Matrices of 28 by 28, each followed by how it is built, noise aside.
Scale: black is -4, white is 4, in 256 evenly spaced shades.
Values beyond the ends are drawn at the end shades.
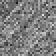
Hankel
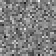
noise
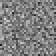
repeating rows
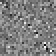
banded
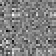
low rank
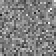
noise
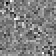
block diagonal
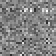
low rank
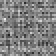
blocks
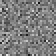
low rank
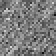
Hankel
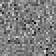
block diagonal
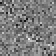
block diagonal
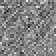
Hankel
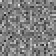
repeating rows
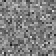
noise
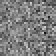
repeating rows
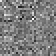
low rank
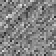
Hankel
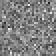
noise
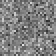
noise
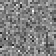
noise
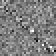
banded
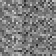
repeating rows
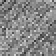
Hankel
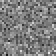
noise
